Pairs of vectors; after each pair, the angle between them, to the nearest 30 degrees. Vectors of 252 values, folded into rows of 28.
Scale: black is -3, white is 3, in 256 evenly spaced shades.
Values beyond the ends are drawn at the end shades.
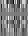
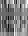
150 degrees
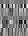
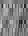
30 degrees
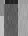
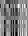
60 degrees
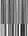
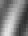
90 degrees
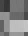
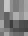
150 degrees
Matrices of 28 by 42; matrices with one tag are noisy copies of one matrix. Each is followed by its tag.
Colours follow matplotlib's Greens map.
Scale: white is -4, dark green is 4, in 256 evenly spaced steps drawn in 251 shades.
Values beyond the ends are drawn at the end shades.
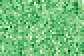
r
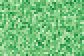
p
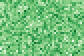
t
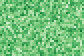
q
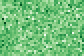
q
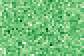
t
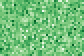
q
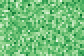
p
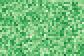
r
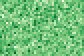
q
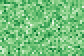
t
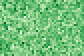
q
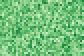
p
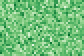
q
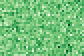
p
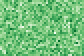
t
